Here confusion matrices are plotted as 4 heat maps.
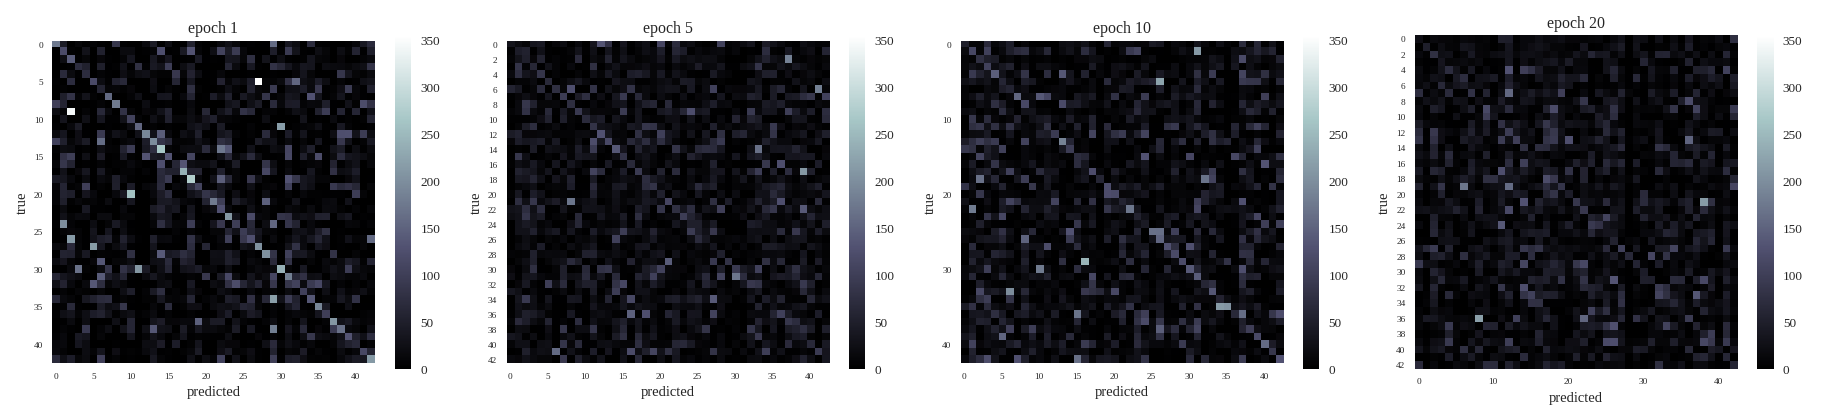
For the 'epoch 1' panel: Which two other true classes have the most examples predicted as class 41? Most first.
8, 12
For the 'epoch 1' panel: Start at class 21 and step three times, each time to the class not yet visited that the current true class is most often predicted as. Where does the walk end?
22
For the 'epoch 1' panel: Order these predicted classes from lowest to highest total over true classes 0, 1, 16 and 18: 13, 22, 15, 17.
13, 15, 17, 22
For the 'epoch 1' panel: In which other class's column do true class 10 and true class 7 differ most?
34
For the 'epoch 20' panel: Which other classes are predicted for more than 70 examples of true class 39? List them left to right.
4, 12, 25, 26, 38, 41
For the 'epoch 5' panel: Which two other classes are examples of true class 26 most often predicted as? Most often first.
14, 25
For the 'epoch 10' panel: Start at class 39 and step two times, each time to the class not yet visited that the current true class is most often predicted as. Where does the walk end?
26
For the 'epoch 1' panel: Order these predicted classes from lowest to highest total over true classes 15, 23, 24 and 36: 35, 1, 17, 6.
17, 6, 35, 1
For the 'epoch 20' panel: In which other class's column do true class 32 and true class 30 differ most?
14
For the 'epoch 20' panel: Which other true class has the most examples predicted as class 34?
27
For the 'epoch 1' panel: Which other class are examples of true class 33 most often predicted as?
14
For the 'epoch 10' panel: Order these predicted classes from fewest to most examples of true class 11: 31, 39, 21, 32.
21, 32, 31, 39
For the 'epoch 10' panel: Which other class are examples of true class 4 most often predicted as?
13
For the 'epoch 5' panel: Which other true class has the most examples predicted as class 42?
7
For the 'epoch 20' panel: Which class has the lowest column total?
28
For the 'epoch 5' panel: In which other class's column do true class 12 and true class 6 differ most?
41
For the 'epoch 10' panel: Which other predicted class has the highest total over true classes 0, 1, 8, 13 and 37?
31
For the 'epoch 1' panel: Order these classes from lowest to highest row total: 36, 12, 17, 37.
36, 37, 17, 12
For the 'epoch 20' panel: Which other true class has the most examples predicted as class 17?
18
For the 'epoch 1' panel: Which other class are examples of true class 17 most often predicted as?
28
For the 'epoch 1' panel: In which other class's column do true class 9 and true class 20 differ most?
2
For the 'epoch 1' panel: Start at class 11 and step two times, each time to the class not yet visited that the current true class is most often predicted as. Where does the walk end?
3
